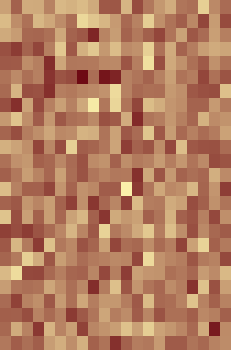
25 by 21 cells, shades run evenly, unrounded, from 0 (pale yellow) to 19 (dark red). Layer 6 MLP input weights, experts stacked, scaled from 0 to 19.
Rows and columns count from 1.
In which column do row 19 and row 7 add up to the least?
11
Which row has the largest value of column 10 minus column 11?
16
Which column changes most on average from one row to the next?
14
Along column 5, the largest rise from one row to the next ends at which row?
19
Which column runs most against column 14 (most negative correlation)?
1
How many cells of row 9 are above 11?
6
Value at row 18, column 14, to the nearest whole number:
8
